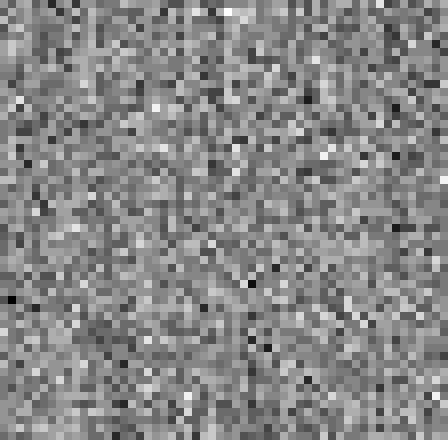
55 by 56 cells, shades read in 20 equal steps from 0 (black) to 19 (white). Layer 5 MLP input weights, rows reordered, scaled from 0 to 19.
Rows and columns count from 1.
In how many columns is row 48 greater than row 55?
25
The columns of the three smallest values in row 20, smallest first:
50, 46, 52
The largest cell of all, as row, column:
2, 29
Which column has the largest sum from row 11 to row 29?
10
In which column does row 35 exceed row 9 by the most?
49
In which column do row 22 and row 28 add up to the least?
38
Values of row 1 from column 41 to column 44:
7 11 13 13
